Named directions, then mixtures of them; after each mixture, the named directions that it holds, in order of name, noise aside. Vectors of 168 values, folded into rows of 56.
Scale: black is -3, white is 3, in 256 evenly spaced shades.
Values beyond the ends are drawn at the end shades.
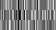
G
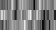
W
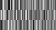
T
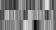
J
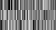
J, T.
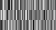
T.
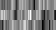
W.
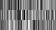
G, J, T.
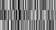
G, T.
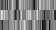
W.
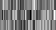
G, T, W.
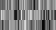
G, W.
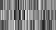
G, T, W.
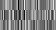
G.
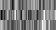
T, W.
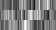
G, J, W.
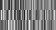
G, T.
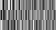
T.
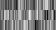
G, J, W.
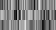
G, W.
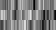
W.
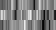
W.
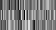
G, J, T.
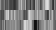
J.
